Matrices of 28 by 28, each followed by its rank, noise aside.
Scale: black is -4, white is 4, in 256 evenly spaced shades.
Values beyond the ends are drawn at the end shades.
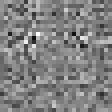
six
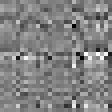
three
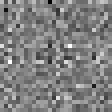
six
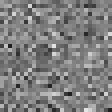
six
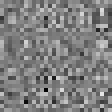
four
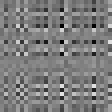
one
